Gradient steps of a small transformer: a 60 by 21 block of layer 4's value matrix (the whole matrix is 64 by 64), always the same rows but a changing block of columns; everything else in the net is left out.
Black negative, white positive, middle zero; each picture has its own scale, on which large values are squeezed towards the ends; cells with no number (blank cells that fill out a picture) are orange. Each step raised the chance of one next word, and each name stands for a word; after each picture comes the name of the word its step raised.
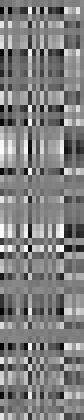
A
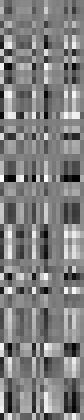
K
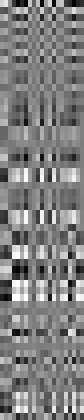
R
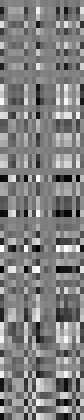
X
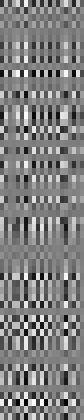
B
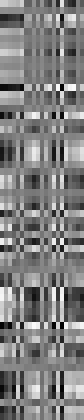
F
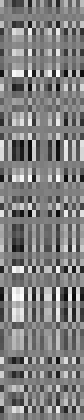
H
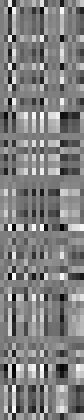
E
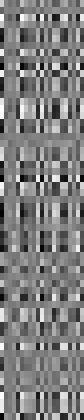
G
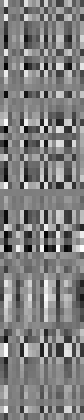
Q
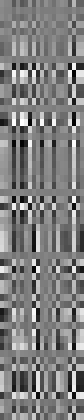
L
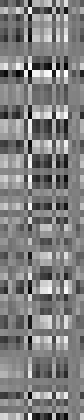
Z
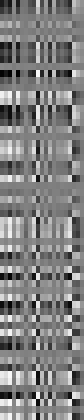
B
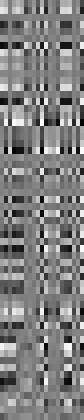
A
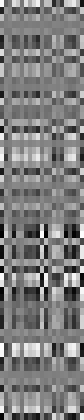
K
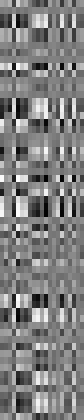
G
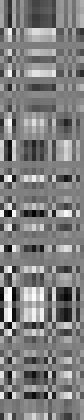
H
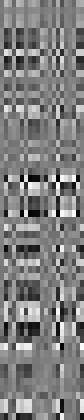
G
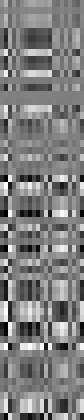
G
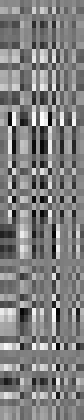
A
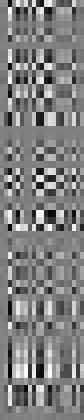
E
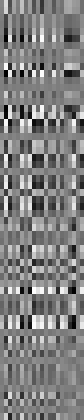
Z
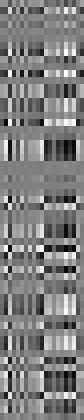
L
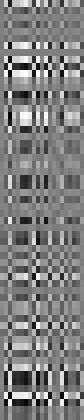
B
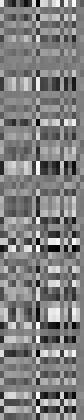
X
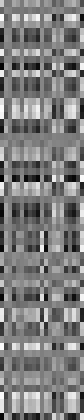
G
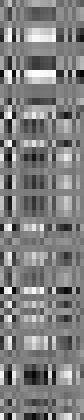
Z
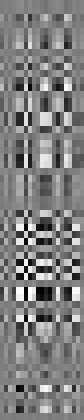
F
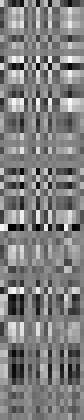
E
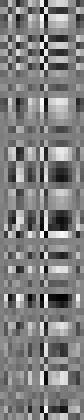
R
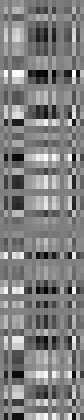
Z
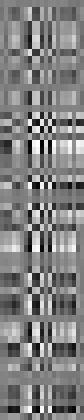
Q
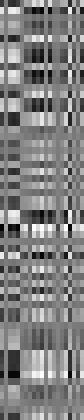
E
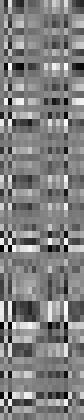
X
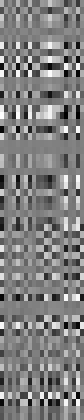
B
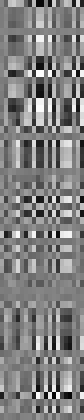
L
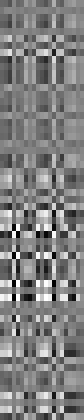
R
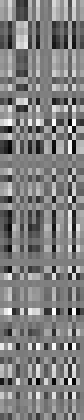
A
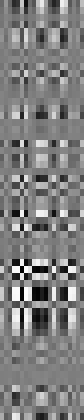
H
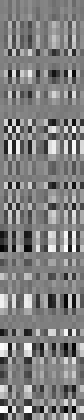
Q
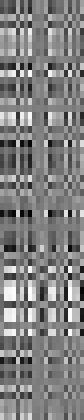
H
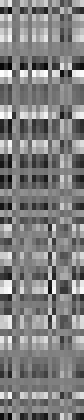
Z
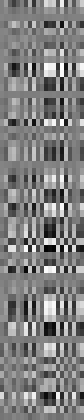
X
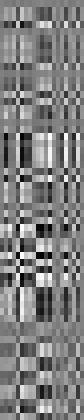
K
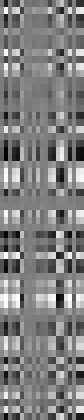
R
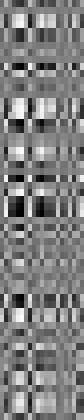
G
